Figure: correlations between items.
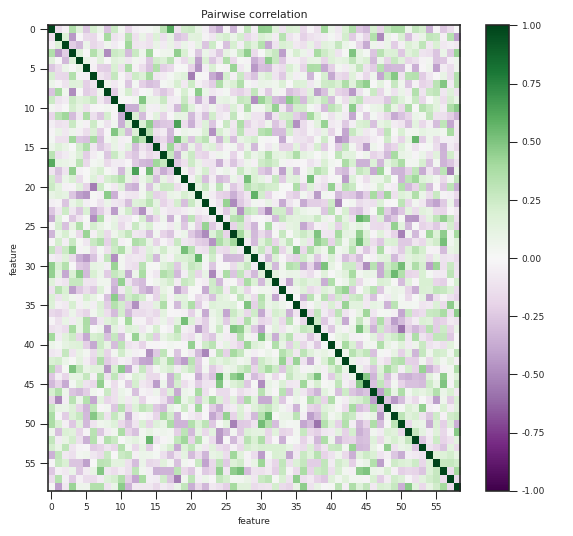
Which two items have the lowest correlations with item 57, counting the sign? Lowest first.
18, 12
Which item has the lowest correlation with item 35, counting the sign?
12
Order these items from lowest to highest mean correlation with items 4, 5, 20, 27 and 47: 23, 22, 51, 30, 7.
51, 30, 23, 22, 7
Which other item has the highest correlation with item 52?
14
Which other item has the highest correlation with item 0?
17
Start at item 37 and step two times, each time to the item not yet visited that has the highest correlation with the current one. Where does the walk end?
28
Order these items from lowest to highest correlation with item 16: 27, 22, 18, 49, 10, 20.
18, 22, 27, 10, 20, 49
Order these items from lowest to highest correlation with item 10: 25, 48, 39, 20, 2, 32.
39, 25, 2, 20, 48, 32
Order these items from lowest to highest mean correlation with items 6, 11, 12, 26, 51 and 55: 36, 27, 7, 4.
4, 7, 36, 27
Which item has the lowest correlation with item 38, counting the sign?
50
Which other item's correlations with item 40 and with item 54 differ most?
20
